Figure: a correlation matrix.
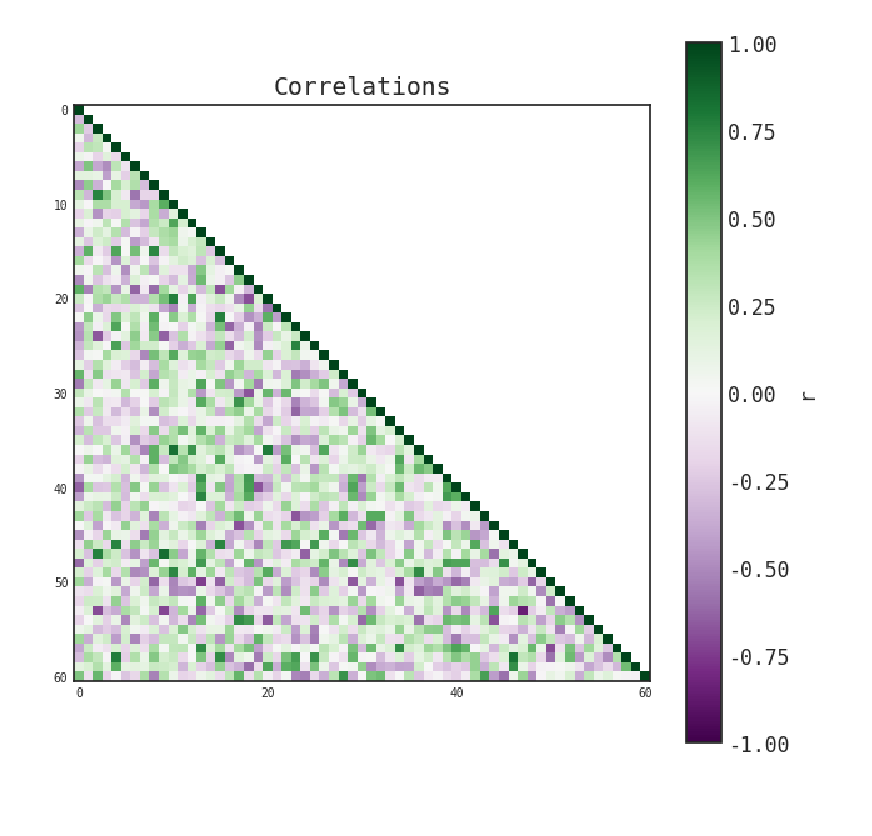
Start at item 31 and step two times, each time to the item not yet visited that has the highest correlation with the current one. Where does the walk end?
54
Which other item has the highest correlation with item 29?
48
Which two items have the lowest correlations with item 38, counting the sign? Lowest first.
51, 25
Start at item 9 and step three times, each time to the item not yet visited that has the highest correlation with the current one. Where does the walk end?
60
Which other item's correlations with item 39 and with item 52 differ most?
22
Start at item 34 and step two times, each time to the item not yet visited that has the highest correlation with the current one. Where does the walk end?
13
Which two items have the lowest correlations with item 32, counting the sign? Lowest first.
23, 8
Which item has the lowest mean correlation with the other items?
50
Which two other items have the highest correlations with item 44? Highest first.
53, 30
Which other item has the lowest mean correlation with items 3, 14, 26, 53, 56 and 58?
7
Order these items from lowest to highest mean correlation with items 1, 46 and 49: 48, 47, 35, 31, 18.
18, 35, 31, 47, 48
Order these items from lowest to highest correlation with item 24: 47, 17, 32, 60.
47, 60, 32, 17
